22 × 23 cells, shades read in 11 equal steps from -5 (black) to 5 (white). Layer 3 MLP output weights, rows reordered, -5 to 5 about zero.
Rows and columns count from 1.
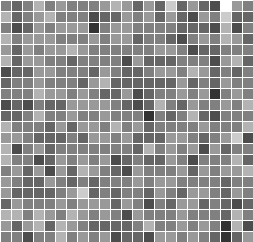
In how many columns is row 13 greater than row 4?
5
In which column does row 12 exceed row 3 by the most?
9
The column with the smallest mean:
20
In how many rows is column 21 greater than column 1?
8
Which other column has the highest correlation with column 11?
21
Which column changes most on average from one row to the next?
22
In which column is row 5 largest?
7
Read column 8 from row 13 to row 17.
-1 0 1 2 0
